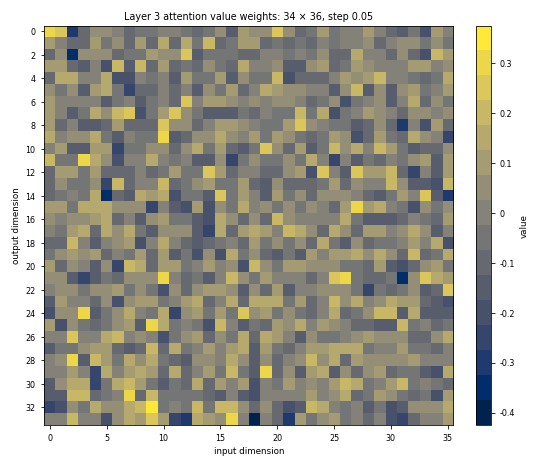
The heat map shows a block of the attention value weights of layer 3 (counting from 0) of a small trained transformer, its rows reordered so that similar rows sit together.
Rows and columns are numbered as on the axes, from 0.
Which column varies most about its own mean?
2
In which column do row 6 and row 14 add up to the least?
5
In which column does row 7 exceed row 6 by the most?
11
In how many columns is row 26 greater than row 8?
20
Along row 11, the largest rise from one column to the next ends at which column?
3
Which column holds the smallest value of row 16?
14
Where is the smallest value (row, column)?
33, 18
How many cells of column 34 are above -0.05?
16
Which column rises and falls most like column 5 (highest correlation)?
19
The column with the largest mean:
10
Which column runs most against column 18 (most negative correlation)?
9
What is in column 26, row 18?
-0.15
